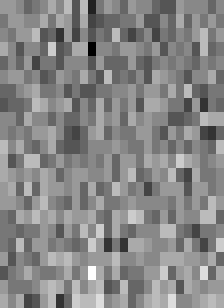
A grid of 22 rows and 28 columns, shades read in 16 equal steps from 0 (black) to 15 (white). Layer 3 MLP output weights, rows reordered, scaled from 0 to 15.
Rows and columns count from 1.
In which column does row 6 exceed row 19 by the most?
2
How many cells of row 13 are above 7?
20
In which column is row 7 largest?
24
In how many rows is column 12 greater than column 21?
7
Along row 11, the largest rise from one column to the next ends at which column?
28
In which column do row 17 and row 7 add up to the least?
25
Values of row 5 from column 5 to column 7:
4 7 7
